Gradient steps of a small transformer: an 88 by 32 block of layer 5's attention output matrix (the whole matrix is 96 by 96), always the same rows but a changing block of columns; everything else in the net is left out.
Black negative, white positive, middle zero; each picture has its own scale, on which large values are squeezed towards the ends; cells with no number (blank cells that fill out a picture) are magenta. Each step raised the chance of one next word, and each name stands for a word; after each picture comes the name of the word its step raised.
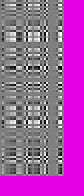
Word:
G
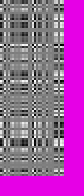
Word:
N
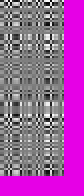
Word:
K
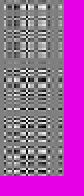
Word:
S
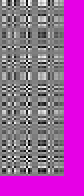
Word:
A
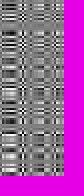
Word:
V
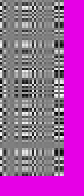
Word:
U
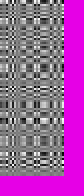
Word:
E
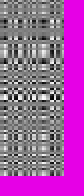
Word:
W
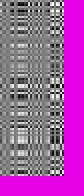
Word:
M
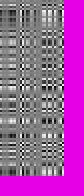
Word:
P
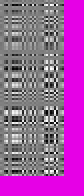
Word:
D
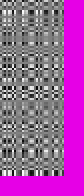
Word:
P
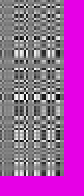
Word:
W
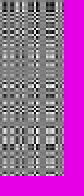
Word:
M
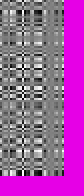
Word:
P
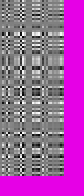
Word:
V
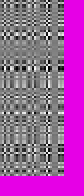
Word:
D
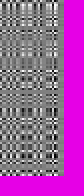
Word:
S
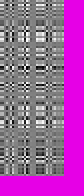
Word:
G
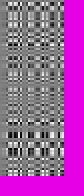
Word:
N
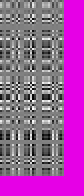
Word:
W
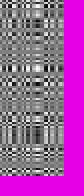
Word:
D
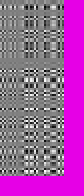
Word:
S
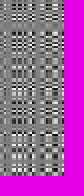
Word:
V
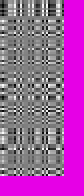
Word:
M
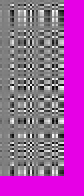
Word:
P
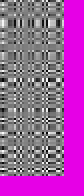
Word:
S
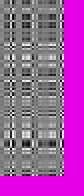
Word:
N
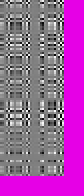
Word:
K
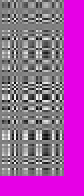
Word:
W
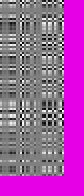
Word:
K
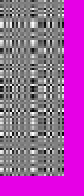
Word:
U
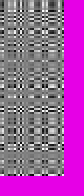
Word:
M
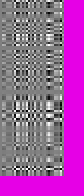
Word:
K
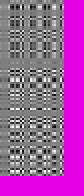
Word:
S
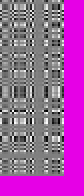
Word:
U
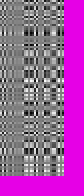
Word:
V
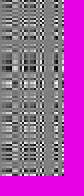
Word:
D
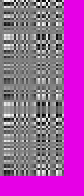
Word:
K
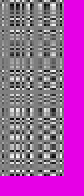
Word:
S
